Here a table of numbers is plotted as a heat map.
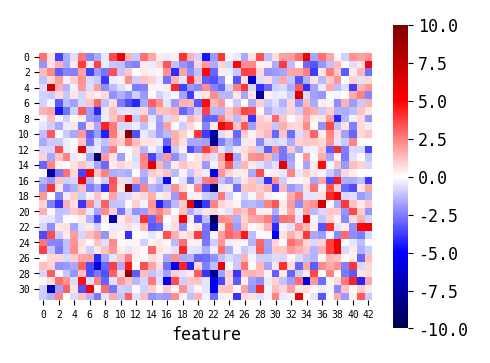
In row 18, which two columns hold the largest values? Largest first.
38, 37
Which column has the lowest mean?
22
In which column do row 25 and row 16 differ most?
37
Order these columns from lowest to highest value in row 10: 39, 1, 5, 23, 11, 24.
39, 23, 24, 5, 1, 11
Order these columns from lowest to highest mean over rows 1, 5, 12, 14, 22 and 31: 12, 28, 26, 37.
28, 12, 37, 26
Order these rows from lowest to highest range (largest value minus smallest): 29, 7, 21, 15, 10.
7, 29, 15, 21, 10
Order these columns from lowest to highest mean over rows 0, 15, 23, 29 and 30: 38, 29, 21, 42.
21, 38, 29, 42
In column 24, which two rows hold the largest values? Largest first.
13, 9
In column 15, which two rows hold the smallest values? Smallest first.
19, 22
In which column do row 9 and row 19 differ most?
36
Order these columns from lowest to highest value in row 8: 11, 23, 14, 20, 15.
15, 14, 20, 23, 11
